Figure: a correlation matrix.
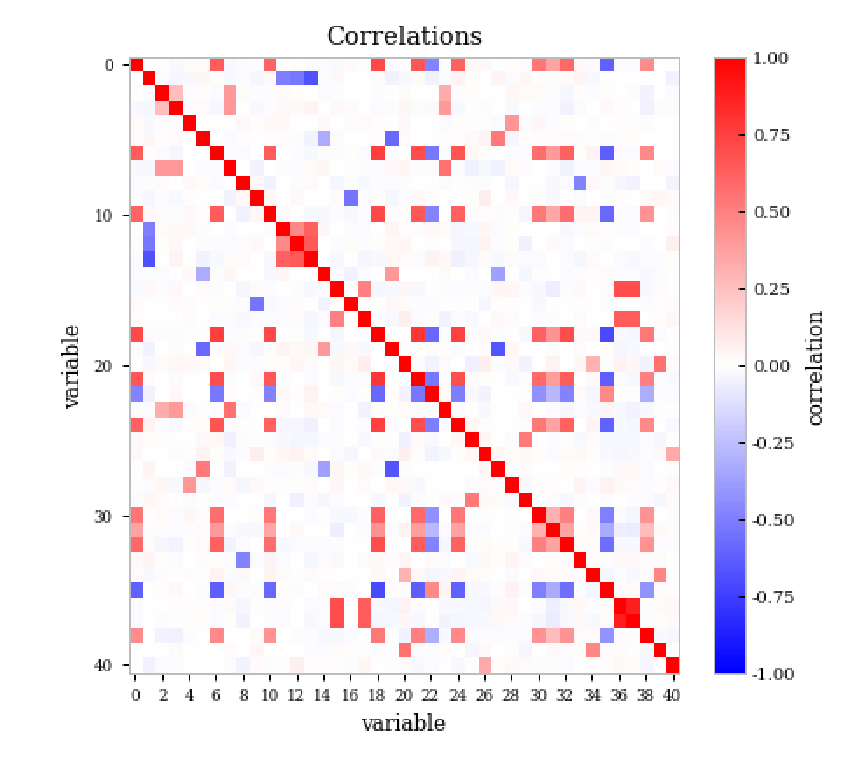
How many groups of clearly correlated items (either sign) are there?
11
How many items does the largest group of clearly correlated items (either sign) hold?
12
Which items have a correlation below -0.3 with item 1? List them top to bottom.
11, 12, 13
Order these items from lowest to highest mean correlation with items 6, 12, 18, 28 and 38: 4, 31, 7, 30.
7, 4, 31, 30
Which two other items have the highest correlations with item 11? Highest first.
13, 12
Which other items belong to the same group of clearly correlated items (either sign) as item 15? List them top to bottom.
17, 36, 37
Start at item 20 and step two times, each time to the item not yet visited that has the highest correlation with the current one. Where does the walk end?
34
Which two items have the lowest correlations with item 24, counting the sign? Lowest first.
35, 22
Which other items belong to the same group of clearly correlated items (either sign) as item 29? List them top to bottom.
25
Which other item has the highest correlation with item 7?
23
